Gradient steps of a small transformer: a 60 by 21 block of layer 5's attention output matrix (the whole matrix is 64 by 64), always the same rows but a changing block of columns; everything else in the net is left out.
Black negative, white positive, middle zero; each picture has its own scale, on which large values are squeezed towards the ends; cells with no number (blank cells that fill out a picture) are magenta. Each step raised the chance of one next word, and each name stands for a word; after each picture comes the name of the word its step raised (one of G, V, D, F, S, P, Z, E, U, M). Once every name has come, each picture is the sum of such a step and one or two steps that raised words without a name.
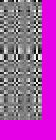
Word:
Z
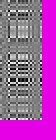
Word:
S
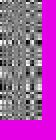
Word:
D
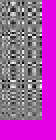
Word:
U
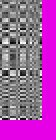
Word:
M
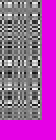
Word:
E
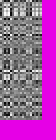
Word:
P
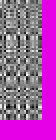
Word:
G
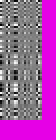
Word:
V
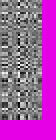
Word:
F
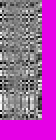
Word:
U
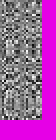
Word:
S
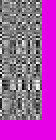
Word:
U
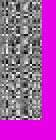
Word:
M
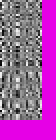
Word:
D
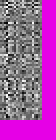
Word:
Z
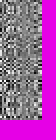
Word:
F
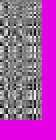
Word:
G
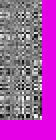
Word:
G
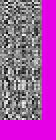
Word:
F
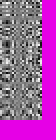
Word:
E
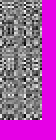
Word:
S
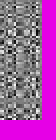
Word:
M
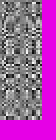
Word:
E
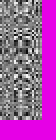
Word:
Z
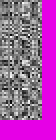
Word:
E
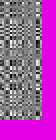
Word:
E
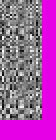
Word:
G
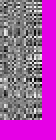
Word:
S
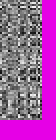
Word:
V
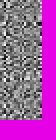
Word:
V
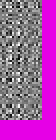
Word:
S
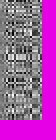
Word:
Z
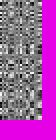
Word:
F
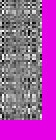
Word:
Z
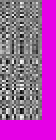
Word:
G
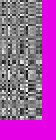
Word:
V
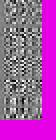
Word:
U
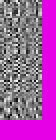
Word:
P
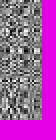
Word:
Z
